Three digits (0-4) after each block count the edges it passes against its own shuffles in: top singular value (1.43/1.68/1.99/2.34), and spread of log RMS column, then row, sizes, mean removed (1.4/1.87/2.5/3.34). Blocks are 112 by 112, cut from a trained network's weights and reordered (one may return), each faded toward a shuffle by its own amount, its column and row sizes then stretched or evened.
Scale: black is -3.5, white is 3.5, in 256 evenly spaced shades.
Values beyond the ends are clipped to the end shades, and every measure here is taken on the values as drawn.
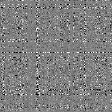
2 4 4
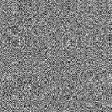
4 3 0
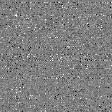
0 1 3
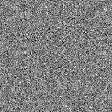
2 0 1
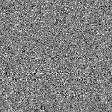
1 0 2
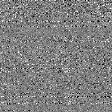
1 1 4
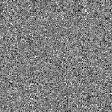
2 2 1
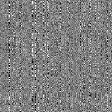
4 4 0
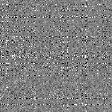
2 3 4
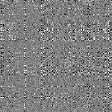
4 4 4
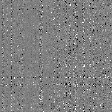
1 4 1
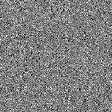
2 2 1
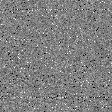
0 0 1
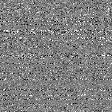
0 0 4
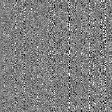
3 4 0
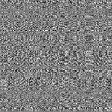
4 1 4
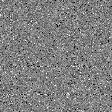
1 0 0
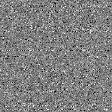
0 1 3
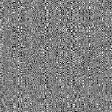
4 4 3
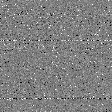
2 0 2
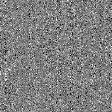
1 3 0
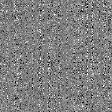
0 4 2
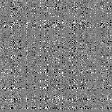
3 4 4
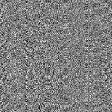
4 3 1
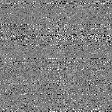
1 2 4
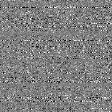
1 2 4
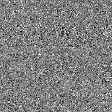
0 1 2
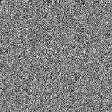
3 2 1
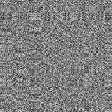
4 0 1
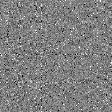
2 2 0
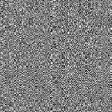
4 3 1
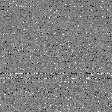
2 0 3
